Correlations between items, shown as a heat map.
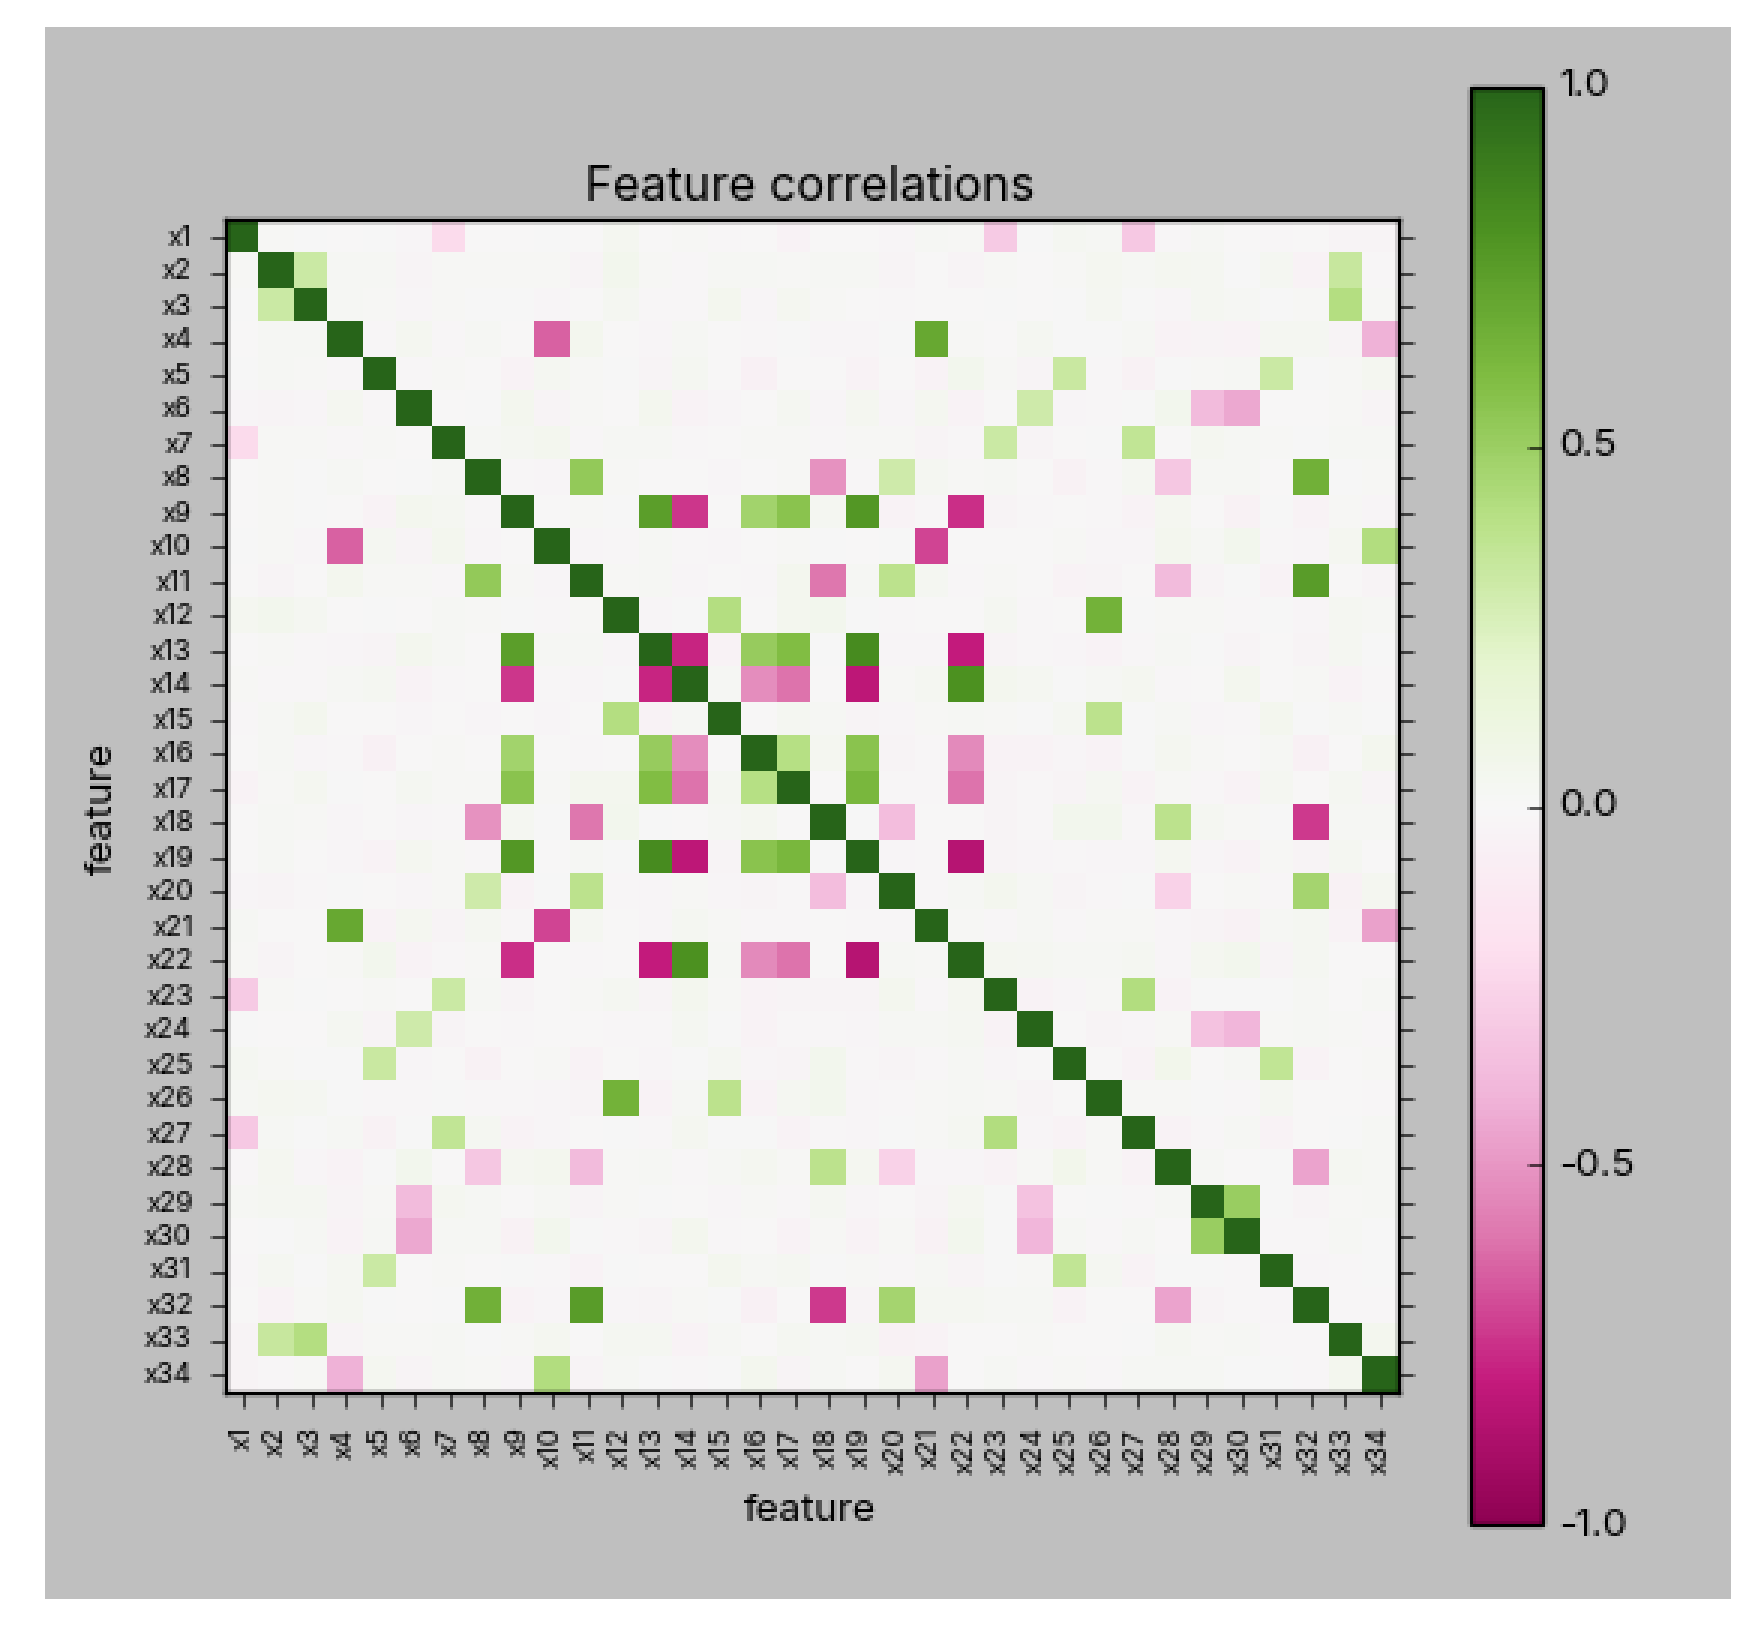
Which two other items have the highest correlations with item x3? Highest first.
x33, x2
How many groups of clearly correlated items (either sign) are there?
8
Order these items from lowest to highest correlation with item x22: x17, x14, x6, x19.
x19, x17, x6, x14
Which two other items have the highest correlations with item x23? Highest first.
x27, x7
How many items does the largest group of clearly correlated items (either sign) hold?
7
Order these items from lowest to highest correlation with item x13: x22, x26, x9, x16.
x22, x26, x16, x9
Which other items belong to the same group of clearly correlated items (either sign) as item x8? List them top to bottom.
x11, x18, x20, x28, x32
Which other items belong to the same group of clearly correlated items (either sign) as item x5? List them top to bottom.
x25, x31
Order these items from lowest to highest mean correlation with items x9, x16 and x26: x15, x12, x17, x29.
x29, x15, x12, x17
